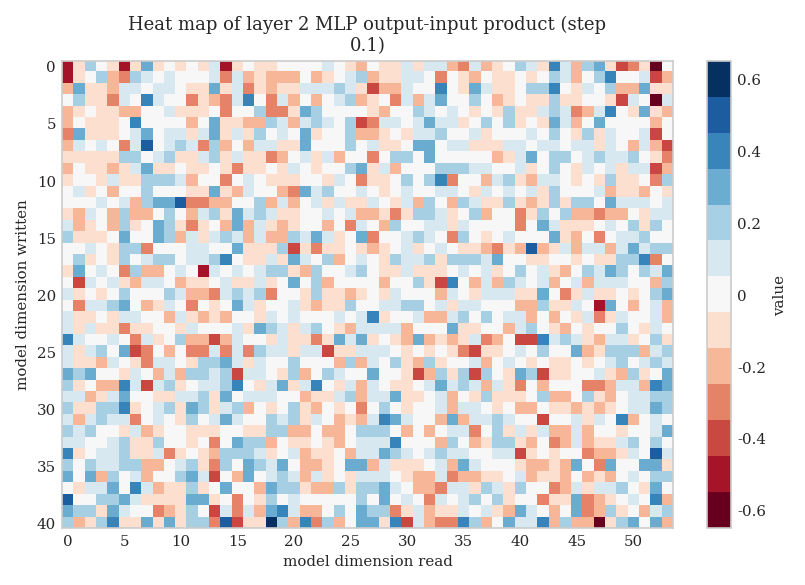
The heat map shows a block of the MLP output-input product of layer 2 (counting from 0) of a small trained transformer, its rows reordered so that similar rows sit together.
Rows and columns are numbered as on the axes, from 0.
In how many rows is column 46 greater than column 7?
12
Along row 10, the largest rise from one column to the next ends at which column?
53
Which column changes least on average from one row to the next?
30
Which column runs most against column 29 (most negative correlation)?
24
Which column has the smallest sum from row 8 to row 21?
11
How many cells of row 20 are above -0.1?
33
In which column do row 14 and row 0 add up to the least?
14
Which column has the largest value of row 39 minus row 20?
18
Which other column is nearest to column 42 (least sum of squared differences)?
31
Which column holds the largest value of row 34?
52
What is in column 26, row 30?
-0.3
